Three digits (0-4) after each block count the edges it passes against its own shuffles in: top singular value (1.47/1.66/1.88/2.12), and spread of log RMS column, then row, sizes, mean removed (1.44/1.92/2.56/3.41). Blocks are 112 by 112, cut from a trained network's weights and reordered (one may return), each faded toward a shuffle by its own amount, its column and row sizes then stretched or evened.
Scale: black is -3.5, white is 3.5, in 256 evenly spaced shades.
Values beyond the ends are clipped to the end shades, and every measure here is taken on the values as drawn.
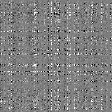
3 4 4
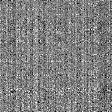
4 0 3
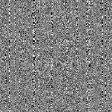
4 4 0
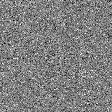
1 0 0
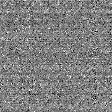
1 1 1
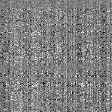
4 0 4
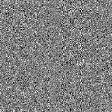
3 3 0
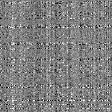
4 2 4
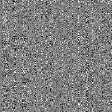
3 4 1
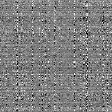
3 4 2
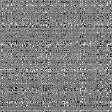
3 4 4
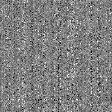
0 3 0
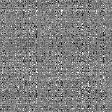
2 4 2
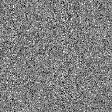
1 2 0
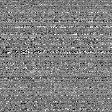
2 1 4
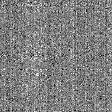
2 1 2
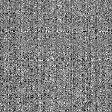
3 0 3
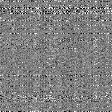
2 0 4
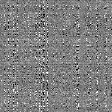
2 4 2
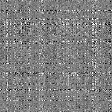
3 3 4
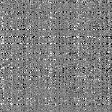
3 3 4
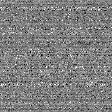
2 0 3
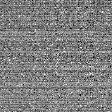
4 2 1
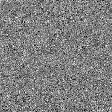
0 0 1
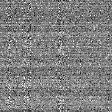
3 3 0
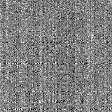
3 1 3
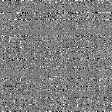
0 2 4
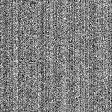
4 0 0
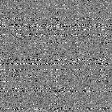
1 2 4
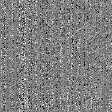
1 4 1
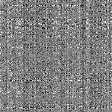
4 0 4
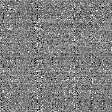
1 3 0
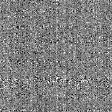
1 1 3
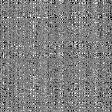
4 3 4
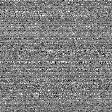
3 0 3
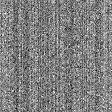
4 0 1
